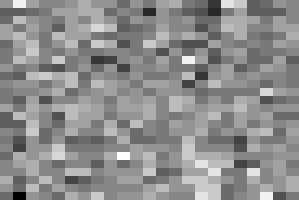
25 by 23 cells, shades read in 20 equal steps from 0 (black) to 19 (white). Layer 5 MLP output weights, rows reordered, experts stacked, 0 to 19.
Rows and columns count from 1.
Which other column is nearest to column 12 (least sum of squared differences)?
17
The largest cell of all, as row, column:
20, 10
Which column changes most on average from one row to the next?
2
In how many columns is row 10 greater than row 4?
9
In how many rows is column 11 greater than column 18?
10
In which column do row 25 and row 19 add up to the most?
21
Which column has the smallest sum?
1
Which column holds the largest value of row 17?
3
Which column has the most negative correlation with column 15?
8
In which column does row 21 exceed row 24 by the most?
18
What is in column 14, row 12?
11
